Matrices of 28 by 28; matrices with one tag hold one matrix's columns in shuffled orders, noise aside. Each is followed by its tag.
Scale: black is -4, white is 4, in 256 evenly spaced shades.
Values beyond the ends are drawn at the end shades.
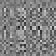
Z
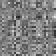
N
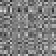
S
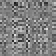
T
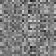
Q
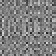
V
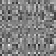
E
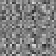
E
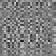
T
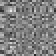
S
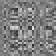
Z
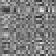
S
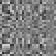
E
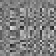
Z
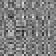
N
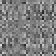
E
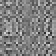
V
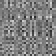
N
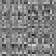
E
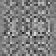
V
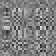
Z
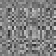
Z
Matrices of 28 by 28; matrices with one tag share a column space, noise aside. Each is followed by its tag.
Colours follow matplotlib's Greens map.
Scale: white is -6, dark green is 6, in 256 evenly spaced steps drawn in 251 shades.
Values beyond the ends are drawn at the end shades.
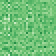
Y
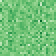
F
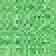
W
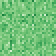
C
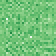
Y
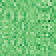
F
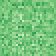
F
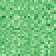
W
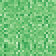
C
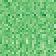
C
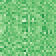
Y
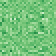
Y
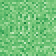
Y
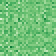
Y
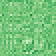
C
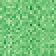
W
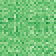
Y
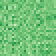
W
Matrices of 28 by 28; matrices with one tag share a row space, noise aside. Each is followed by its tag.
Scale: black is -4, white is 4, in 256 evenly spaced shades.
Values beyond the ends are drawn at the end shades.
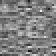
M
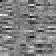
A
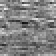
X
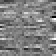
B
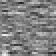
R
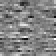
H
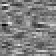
R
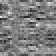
A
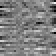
B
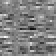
A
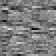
R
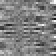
B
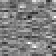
M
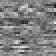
H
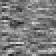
R
